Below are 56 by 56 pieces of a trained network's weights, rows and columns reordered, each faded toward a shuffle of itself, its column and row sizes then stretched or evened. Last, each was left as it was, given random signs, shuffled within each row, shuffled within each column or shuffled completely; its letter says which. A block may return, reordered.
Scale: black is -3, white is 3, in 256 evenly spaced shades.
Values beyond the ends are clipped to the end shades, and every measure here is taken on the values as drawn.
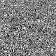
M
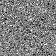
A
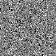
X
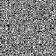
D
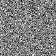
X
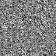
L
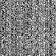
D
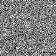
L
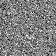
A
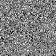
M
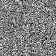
A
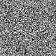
L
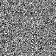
X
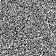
A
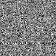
L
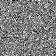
M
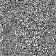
X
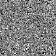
L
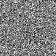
X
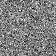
A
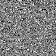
M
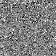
M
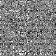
D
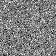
A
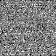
M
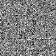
L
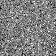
A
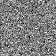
A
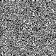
M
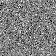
A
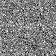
A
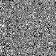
L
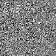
L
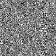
L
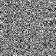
D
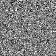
M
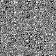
L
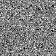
M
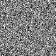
X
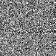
L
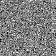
M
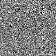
L
